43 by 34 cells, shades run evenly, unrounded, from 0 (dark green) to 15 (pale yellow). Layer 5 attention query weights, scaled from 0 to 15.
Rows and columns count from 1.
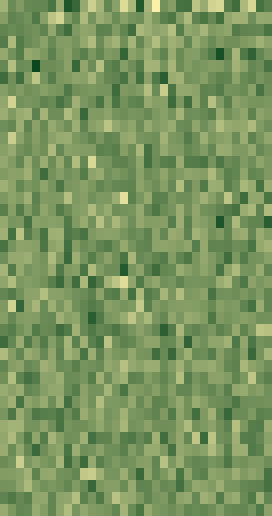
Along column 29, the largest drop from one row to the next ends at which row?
18
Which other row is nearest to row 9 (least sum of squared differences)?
16
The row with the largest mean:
11
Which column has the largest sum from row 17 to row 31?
23
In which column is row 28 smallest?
21
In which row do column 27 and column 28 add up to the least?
5
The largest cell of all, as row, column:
1, 20
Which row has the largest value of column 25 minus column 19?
37
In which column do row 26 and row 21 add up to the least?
32
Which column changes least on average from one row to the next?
7
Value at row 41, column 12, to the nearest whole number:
3
